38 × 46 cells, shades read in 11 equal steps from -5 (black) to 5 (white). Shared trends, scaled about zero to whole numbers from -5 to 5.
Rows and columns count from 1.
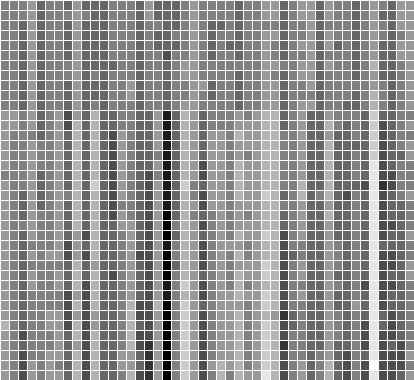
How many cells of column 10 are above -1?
1
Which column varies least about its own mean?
12
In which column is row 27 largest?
42
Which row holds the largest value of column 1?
33
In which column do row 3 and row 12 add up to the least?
19
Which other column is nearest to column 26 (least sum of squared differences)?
6
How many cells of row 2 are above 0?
12
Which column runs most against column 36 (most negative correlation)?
39
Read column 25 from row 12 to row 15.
0 0 1 1
